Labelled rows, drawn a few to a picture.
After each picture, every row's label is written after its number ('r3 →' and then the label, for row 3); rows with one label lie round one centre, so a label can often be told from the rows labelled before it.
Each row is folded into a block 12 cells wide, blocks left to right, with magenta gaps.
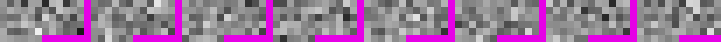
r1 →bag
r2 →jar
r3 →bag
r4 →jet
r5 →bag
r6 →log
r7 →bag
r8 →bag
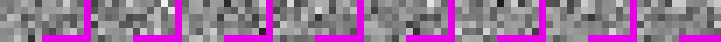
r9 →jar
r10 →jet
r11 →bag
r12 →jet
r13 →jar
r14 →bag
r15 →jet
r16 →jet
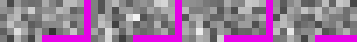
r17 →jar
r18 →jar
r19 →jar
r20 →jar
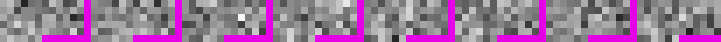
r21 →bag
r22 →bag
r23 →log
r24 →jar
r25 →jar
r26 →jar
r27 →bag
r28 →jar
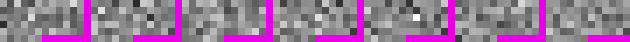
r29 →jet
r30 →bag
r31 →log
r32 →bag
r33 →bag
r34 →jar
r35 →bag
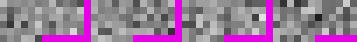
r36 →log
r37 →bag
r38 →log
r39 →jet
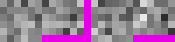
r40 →bag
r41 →bag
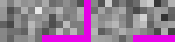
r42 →log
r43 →bag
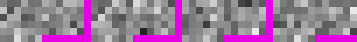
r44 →jar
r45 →jar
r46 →log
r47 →log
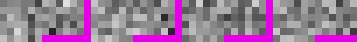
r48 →jar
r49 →bag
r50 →jet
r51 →bag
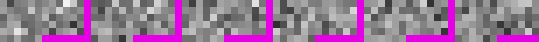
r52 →jar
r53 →jar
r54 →jet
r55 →log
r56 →bag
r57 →jar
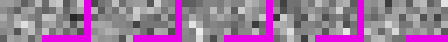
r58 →bag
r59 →jar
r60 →jar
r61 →jar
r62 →bag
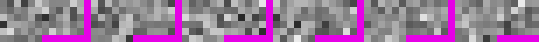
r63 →jet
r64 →log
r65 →bag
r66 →log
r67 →log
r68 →jar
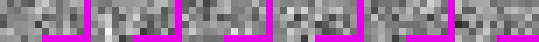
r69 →jet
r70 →jar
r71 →jet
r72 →jar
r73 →jar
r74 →log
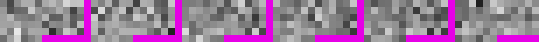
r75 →jar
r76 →bag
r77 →bag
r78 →bag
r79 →bag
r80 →jet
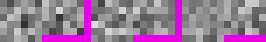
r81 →jar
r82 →jar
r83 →jar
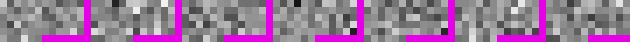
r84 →log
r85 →jet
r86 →log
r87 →bag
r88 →bag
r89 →jar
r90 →jet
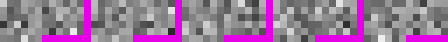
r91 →log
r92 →log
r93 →bag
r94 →jar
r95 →jar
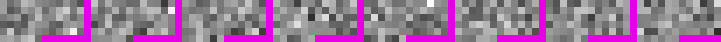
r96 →log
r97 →log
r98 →jar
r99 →bag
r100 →jar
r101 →bag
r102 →jet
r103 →bag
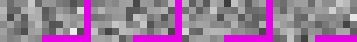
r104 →log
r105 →bag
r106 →bag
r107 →jar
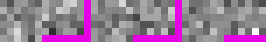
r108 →jar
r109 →log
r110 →log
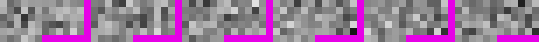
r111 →log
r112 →jet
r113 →jet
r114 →bag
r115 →bag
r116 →bag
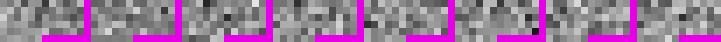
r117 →bag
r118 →jet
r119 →jet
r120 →jet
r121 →log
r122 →bag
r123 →log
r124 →jet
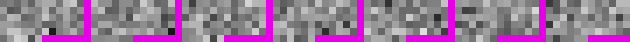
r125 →jar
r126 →bag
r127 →jar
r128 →jar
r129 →bag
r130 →log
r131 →jet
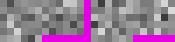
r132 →jar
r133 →jet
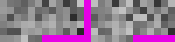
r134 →bag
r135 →bag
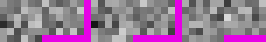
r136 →log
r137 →log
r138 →bag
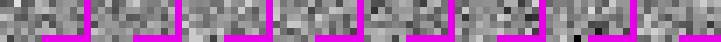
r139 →jet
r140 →jet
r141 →jar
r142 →bag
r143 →jar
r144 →bag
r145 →jar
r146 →jar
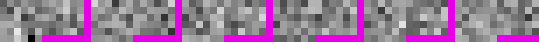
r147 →jar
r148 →bag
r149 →log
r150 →jet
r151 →log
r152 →bag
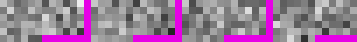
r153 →bag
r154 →bag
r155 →log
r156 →jar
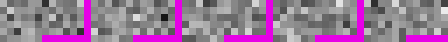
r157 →bag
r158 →bag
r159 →jet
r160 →jar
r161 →log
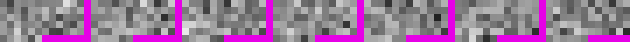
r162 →jar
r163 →bag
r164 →bag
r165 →jar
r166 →bag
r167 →jar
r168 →bag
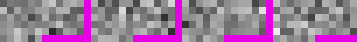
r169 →jar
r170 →bag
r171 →log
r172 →bag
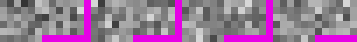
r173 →jet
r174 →log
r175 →jar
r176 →jet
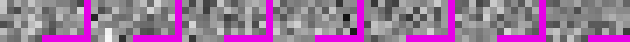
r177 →log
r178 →jar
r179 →jet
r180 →bag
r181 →jet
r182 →jet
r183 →log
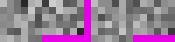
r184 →bag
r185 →bag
